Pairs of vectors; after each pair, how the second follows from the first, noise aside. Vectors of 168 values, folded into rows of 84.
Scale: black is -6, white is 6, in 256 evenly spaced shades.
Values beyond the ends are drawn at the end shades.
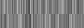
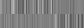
wrapped around, partly zeroed.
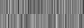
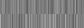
reversed, negated, shrunk.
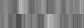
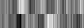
scaled up.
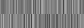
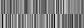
wrapped around, scaled up.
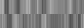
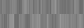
wrapped around, shrunk.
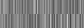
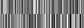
scaled up.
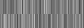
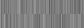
reversed, negated, shrunk.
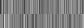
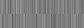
wrapped around, shrunk.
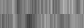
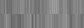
reversed, negated, shrunk.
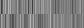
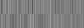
shrunk.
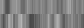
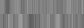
shrunk.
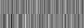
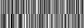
scaled up.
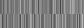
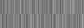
shrunk.
